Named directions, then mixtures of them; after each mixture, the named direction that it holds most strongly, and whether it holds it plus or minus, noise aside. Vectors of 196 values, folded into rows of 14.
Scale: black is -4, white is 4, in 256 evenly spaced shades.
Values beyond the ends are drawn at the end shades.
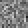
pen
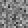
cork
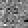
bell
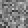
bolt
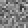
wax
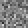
cork, minus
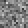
wax, minus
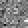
bell, minus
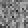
bolt, plus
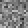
bolt, minus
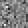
pen, plus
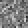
pen, plus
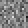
pen, plus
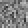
pen, minus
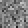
pen, minus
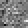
bell, minus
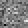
bell, minus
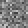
bolt, minus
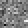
bell, minus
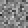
wax, plus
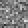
wax, minus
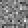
pen, plus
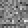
bell, minus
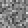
cork, plus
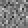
wax, minus
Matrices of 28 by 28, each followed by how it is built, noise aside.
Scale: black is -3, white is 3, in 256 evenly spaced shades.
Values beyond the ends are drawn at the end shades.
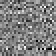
low rank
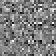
low rank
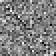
diagonal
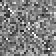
diagonal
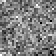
smooth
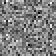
blocks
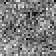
smooth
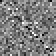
diagonal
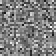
blocks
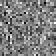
low rank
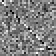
diagonal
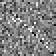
diagonal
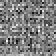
blocks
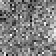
smooth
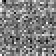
blocks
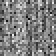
blocks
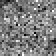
smooth
